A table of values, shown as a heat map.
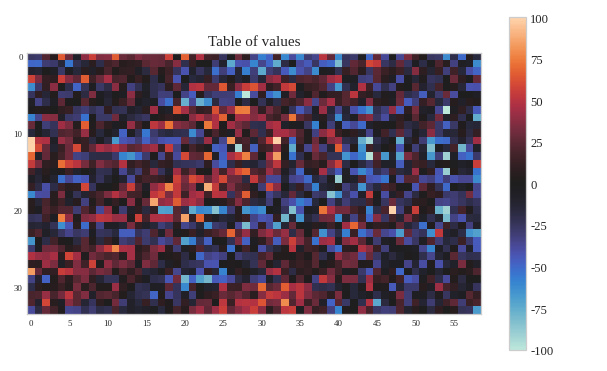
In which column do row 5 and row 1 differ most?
40
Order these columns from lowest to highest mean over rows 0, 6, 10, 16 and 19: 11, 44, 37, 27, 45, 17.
37, 44, 45, 17, 11, 27
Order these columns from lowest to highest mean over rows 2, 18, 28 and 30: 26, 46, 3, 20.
20, 26, 46, 3
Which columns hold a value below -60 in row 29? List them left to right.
20, 22, 23
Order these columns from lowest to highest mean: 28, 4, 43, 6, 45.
43, 45, 6, 28, 4
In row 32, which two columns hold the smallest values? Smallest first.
45, 39
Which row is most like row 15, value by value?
7
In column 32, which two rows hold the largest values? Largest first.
11, 13
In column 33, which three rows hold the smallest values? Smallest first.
21, 0, 2
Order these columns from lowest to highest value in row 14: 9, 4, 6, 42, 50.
42, 50, 9, 6, 4
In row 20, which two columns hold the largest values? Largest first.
47, 38
